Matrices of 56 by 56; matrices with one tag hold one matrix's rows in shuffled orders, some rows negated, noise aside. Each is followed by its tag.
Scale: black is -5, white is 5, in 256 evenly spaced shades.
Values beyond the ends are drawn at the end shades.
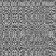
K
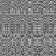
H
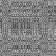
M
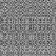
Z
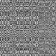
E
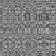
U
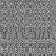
Z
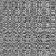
U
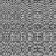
H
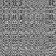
K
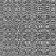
U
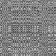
M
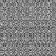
Z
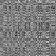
U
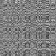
U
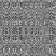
K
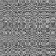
U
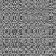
K
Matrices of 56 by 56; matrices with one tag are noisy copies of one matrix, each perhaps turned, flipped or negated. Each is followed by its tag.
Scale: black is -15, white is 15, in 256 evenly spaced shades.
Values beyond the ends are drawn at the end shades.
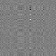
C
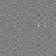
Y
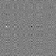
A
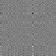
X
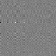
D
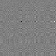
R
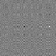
A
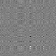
C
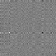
X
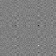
Y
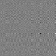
D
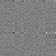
X
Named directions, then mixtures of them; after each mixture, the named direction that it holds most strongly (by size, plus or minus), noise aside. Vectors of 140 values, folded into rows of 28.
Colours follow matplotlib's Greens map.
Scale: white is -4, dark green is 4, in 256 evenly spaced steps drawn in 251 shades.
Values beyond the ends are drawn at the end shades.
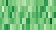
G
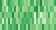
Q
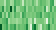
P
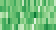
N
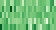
P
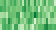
N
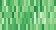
Q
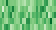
G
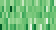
P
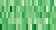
P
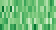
P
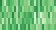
Q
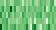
P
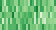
Q
